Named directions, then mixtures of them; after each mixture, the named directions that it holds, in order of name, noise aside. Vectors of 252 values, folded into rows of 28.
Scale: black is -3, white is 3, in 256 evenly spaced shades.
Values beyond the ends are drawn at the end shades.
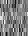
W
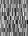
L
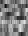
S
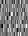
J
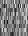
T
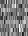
S, W.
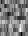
S.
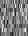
T.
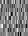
J.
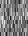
L, W.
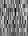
L, T.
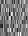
J.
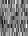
J, S, W.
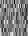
T.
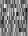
L, S, T.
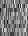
T.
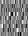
J.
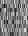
T.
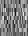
L, T.
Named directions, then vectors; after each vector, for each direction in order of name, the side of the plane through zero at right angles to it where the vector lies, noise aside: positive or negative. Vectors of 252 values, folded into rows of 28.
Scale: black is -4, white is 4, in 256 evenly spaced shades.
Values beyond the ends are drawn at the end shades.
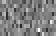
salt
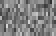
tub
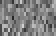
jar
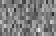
positive, positive, negative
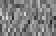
positive, negative, negative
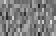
negative, positive, positive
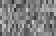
positive, positive, negative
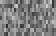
negative, positive, negative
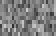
positive, positive, negative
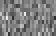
positive, negative, negative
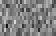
negative, negative, negative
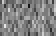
positive, positive, negative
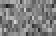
negative, negative, negative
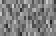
negative, negative, negative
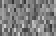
positive, positive, negative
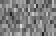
positive, negative, positive
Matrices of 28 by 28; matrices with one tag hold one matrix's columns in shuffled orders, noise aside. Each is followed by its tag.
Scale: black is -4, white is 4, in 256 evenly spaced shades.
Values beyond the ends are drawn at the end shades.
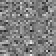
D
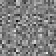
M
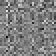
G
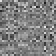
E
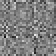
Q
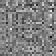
G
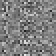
D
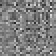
G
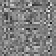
G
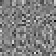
M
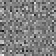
D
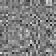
M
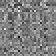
G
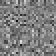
M
